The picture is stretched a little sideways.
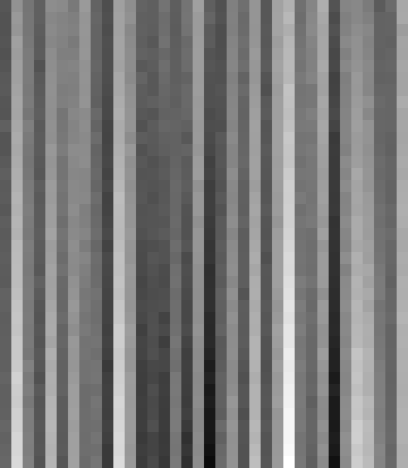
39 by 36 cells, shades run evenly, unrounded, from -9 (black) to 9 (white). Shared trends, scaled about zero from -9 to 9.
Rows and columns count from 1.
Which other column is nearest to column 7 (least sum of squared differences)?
21
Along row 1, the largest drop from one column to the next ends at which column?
30
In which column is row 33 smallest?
19
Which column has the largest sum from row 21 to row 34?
26
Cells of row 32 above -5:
34
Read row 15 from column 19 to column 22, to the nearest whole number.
-4 -3 1 -2
